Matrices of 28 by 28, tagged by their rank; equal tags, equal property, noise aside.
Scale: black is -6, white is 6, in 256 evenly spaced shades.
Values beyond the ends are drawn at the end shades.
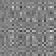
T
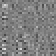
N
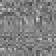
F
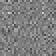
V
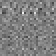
N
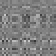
T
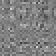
V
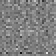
F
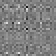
N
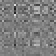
T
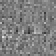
F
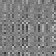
T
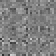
N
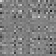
N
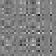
T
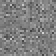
F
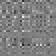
T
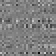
N
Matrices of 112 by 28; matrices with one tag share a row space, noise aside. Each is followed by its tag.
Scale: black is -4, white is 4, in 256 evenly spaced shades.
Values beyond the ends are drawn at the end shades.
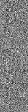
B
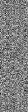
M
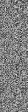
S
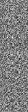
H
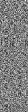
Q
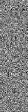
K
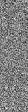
Q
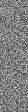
S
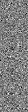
H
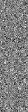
Q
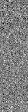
B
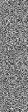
H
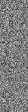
B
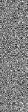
K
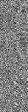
S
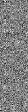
M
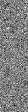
M
